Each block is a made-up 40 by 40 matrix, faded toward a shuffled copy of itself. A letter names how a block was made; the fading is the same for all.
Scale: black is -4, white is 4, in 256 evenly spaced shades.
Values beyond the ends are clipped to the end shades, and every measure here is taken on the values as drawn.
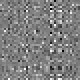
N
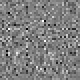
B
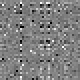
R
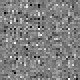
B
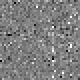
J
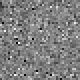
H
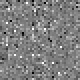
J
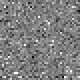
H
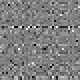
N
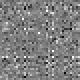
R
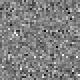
H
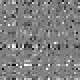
N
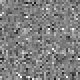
B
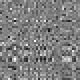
N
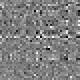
N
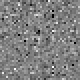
J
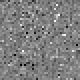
J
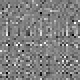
N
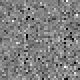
J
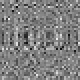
N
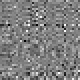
N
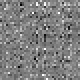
R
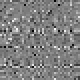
N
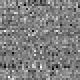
B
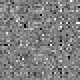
B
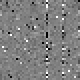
R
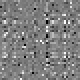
N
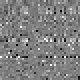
N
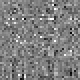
B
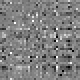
N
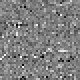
H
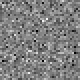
H
